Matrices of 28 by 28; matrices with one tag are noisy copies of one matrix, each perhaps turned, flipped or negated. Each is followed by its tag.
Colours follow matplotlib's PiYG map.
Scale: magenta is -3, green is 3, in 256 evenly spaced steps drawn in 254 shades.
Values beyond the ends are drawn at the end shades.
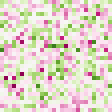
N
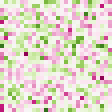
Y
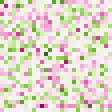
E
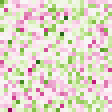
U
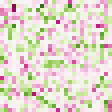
E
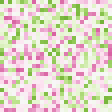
Y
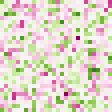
U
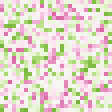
E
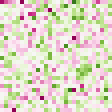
N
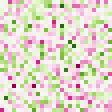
N
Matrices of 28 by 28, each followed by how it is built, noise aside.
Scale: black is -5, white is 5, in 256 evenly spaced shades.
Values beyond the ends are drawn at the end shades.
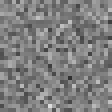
noise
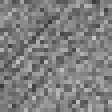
Hankel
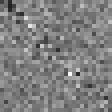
banded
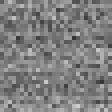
blocks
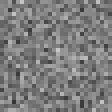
noise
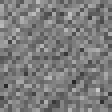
Hankel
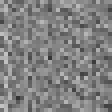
repeating rows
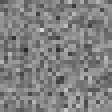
blocks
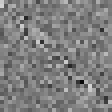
banded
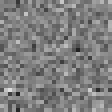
low rank
